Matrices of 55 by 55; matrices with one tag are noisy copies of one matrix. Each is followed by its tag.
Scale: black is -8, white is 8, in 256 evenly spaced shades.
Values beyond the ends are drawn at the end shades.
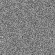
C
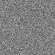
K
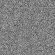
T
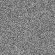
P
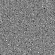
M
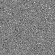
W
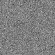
T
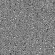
M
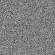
T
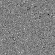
P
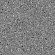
T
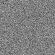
K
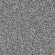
C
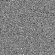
K
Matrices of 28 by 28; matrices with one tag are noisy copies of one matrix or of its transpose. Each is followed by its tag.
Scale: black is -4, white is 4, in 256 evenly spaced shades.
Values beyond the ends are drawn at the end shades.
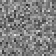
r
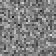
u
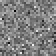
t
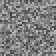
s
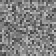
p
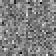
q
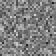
t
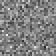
t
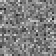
q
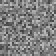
p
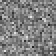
u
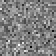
t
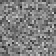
p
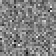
q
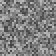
t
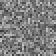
q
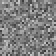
s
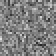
q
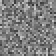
q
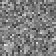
s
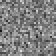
u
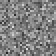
r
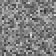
t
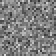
s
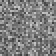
u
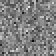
q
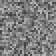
p
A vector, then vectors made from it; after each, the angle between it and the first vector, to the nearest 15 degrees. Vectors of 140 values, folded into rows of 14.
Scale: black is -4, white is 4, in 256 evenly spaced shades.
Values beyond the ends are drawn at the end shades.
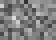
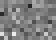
75 degrees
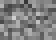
30 degrees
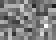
135 degrees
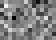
135 degrees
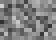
30 degrees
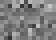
60 degrees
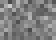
120 degrees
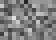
15 degrees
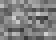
45 degrees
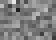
60 degrees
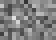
15 degrees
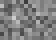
15 degrees
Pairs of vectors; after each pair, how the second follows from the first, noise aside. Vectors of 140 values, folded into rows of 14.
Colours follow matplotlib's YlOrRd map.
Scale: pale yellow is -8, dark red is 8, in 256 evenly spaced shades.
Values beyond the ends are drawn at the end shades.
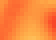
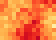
negated, scaled up.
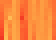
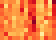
reversed, scaled up.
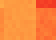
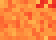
sign-scrambled.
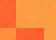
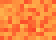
shuffled.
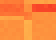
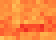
wrapped around.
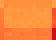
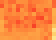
negated.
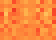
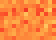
sign-scrambled.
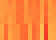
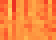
reversed, negated.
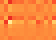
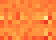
reversed.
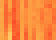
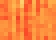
wrapped around.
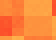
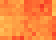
negated.
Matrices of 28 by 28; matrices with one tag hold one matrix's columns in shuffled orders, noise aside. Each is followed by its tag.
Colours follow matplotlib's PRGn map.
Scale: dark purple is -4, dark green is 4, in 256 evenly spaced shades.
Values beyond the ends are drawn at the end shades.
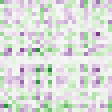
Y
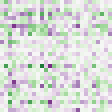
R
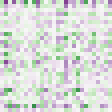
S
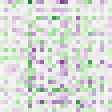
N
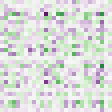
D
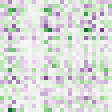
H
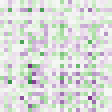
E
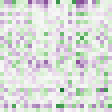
S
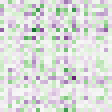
H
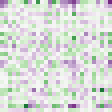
S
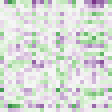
S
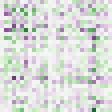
H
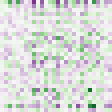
S
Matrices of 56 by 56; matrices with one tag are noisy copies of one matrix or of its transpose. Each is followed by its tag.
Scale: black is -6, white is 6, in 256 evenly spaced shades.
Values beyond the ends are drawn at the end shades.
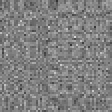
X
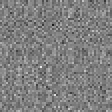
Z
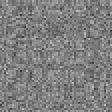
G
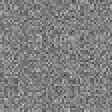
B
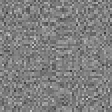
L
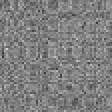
X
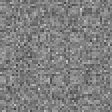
G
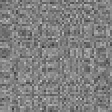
X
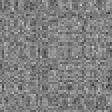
X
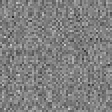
Z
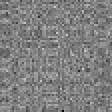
X
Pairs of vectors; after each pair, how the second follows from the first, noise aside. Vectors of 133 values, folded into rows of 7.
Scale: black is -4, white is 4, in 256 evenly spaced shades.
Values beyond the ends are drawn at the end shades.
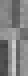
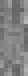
wrapped around, shrunk.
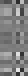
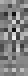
wrapped around, negated.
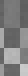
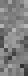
negated, partly zeroed.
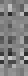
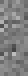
wrapped around, negated, shrunk.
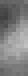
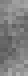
wrapped around, shrunk.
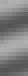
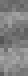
wrapped around, shrunk.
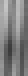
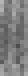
wrapped around, shrunk.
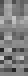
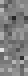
negated, partly zeroed.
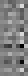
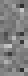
negated, partly zeroed.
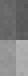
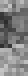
wrapped around, negated.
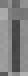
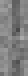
wrapped around, shrunk.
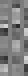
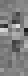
negated, partly zeroed.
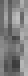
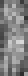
wrapped around, negated.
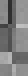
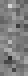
negated, partly zeroed.
